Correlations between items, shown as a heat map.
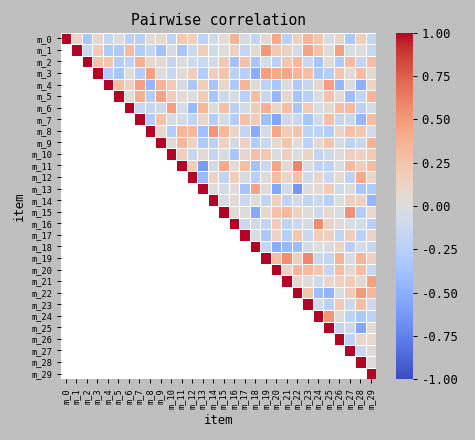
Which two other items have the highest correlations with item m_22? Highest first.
m_11, m_28
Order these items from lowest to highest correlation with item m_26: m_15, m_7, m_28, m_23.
m_7, m_15, m_28, m_23
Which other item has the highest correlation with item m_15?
m_27
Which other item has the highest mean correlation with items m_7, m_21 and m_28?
m_29
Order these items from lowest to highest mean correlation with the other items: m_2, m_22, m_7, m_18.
m_18, m_7, m_2, m_22
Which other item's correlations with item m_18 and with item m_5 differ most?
m_9
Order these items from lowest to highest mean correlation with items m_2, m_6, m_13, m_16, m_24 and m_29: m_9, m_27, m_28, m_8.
m_28, m_8, m_9, m_27
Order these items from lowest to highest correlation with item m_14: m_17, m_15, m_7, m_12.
m_7, m_17, m_15, m_12
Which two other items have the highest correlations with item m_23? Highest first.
m_19, m_1
